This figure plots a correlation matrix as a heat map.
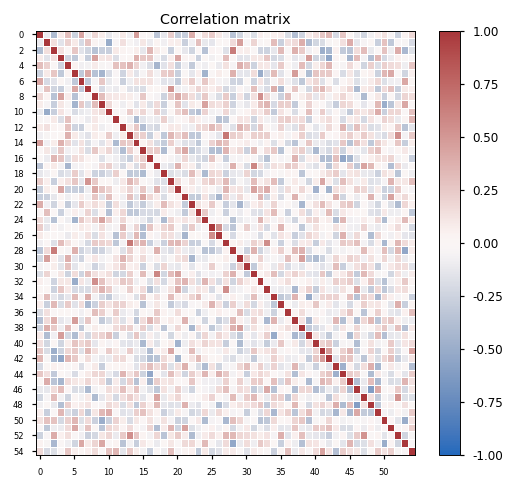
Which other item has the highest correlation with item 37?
5
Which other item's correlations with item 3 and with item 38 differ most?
39
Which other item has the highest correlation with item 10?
49
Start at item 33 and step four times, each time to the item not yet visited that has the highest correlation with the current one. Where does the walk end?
47
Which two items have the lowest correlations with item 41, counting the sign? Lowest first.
2, 16
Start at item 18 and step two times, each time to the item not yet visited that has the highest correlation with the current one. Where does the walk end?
0
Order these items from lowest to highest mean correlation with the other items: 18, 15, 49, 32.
18, 49, 15, 32
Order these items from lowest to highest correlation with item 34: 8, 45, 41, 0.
8, 0, 41, 45
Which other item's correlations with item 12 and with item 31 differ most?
17
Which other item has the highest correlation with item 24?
9
